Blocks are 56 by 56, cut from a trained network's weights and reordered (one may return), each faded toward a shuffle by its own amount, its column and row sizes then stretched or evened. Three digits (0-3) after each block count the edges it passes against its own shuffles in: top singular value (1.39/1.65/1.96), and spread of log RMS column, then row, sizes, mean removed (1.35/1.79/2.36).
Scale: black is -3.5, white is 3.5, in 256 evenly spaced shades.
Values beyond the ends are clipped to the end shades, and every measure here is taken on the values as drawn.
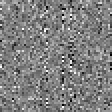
0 3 0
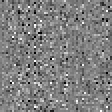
0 3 1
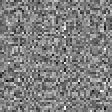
3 1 1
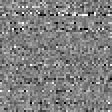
1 0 3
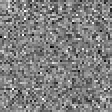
2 0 2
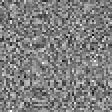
3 0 1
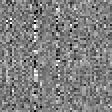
2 3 0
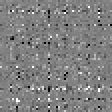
1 3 3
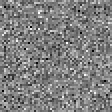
1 0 0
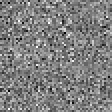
1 1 1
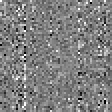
1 3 0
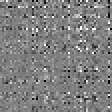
1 3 3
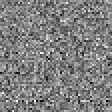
1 0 1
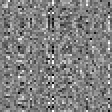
3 3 0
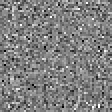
0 1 1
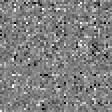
0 2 2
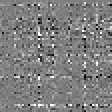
2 3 3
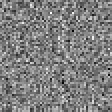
3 0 0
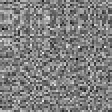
3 0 0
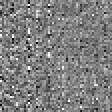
1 3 0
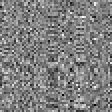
3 2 1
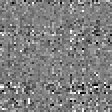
0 2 3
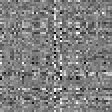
3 2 3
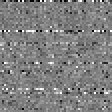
2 0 3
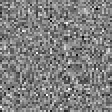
2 1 0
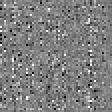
0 3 2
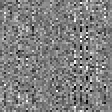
3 3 0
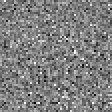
0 0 1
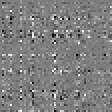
1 3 3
